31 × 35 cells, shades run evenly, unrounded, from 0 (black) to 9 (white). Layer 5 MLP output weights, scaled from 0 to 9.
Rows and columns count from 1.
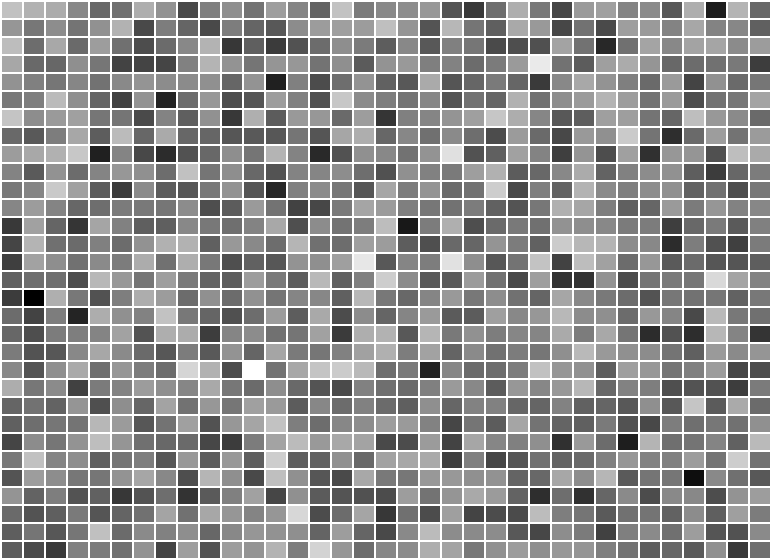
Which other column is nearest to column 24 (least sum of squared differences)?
29
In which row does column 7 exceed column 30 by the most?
17
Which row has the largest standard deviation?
9
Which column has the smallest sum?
31
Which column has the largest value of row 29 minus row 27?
32
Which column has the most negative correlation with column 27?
34
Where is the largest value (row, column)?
21, 12
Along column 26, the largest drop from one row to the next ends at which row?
15
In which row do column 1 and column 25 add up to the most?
4
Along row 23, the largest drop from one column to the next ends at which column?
33
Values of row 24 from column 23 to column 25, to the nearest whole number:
3 6 4
